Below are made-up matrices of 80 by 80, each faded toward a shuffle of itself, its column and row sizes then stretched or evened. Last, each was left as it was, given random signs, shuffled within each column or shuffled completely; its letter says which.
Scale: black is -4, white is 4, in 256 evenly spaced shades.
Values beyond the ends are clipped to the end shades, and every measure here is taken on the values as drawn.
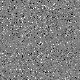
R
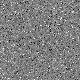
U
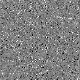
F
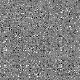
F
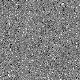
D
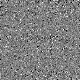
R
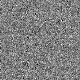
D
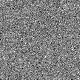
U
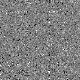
R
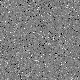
U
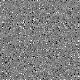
F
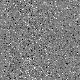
D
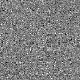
F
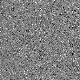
D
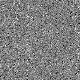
D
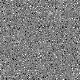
R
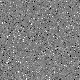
U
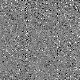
R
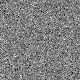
U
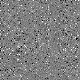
F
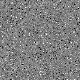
D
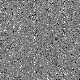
D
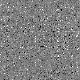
R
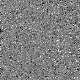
D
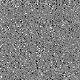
F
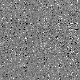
R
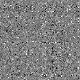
F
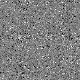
R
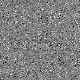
R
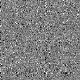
F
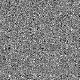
F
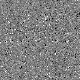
R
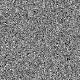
D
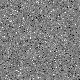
U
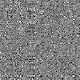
F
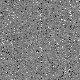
D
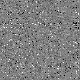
F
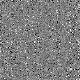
R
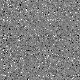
R
